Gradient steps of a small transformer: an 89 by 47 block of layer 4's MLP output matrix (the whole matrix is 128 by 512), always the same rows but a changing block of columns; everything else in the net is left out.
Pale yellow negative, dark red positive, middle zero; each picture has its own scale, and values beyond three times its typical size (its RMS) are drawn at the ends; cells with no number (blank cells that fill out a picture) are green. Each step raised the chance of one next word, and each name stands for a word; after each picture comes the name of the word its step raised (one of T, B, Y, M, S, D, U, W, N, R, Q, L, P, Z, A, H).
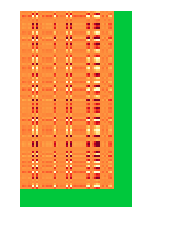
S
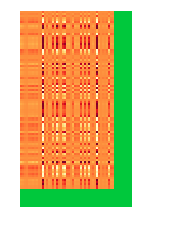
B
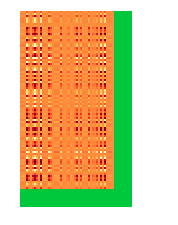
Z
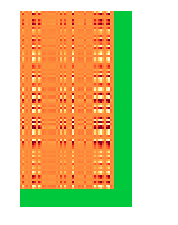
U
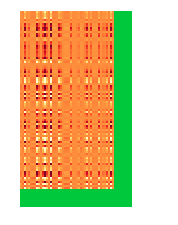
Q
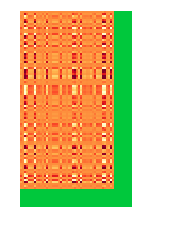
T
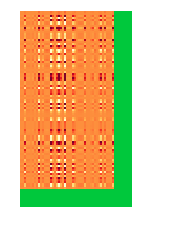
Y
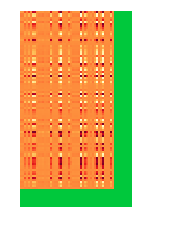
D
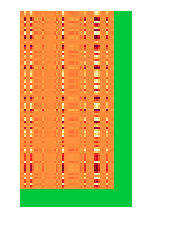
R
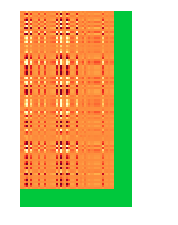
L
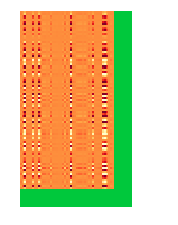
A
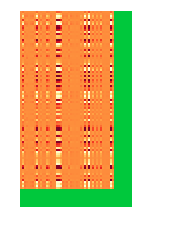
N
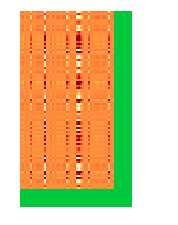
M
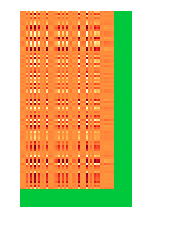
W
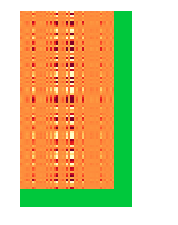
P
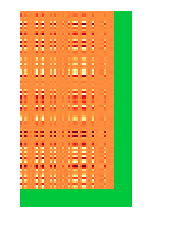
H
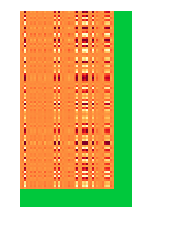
Y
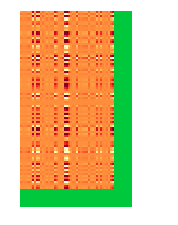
Z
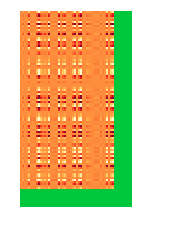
H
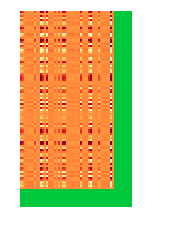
Y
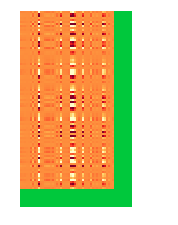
H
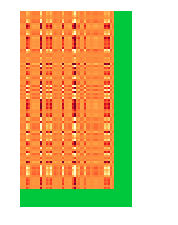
B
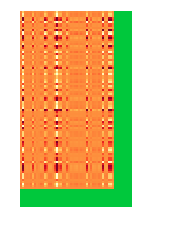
R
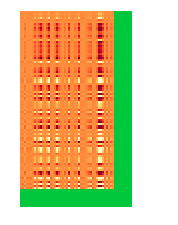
Q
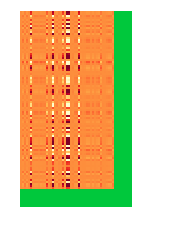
L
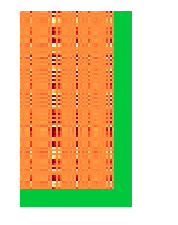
Z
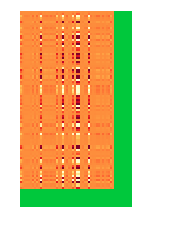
T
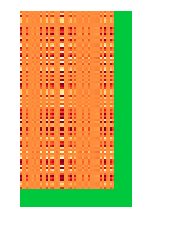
Z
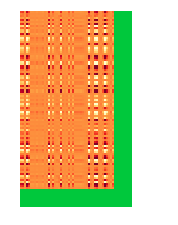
L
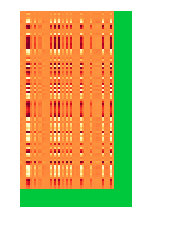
B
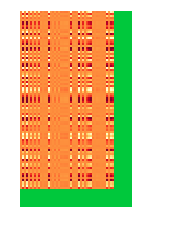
P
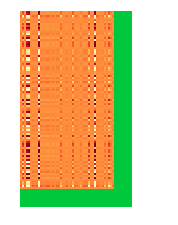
S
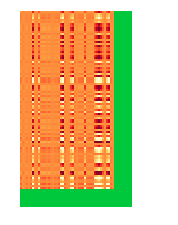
Q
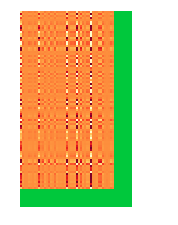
W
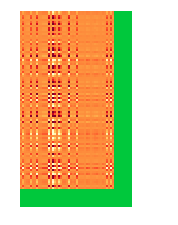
A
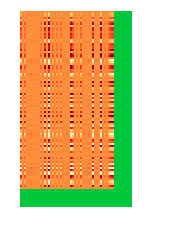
A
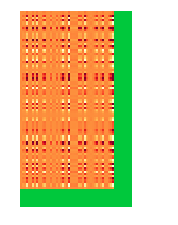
Y
